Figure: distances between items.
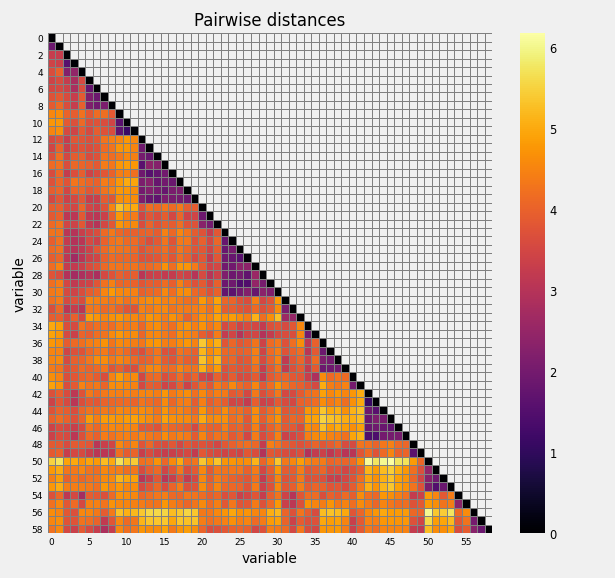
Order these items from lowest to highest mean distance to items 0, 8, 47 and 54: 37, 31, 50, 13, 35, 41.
31, 13, 37, 35, 41, 50
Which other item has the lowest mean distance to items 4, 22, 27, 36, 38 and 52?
28
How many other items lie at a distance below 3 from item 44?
5
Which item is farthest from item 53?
56
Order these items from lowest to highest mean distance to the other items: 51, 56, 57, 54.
54, 51, 57, 56
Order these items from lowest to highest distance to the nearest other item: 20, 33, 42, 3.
42, 3, 20, 33
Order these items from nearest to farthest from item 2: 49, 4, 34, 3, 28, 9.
3, 4, 28, 49, 34, 9
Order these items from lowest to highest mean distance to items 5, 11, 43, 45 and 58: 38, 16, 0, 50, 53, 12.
0, 16, 12, 38, 53, 50
